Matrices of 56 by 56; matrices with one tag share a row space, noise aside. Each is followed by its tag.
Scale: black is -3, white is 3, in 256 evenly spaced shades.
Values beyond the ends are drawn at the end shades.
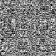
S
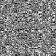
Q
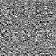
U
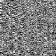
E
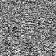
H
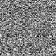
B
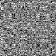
S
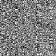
U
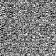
S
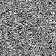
B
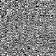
U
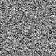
B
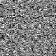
E
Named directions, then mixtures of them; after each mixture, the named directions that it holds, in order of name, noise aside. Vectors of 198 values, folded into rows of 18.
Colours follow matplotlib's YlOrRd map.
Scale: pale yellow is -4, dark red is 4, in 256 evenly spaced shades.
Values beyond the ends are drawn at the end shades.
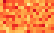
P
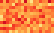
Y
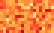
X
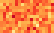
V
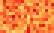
P, V.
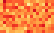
P.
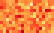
X.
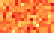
V.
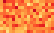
P.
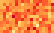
V.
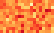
X.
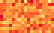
Y.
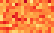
V, Y.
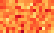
X.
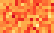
V.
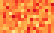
P, V.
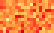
X.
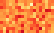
X.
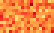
X, Y.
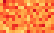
P.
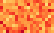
P, X.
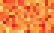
P, X.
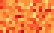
X.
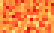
P, V.
